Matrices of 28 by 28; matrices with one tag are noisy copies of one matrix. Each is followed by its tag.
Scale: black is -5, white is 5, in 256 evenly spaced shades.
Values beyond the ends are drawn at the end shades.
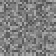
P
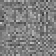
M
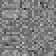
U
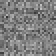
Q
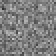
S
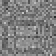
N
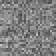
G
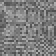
M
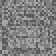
N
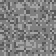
Q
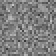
S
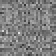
G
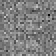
Q
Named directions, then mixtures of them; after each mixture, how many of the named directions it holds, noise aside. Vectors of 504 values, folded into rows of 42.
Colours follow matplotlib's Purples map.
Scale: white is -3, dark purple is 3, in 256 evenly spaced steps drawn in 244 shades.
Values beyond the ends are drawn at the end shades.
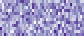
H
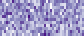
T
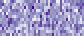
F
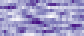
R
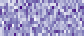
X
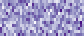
two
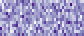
one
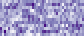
three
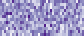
one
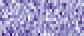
two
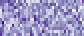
one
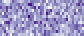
four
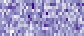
four
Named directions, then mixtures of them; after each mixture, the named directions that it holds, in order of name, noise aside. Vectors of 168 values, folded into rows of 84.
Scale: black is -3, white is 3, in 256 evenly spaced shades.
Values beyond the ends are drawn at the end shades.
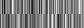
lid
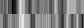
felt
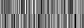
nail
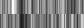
felt, lid.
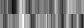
felt.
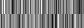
lid, nail.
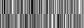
lid.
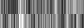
felt, nail.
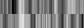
felt.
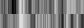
felt.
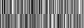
lid.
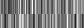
felt, nail.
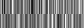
lid.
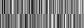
lid.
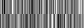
lid.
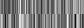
felt, nail.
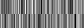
nail.
